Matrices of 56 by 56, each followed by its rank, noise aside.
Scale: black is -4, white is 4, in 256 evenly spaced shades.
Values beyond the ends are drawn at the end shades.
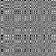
one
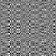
two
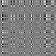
one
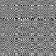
two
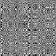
three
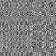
three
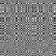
one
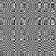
two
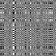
one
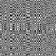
two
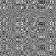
two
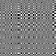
one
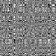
three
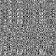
four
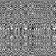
four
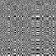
one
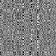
four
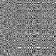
four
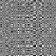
two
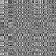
two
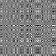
two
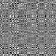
three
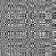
two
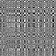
one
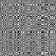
two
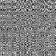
three
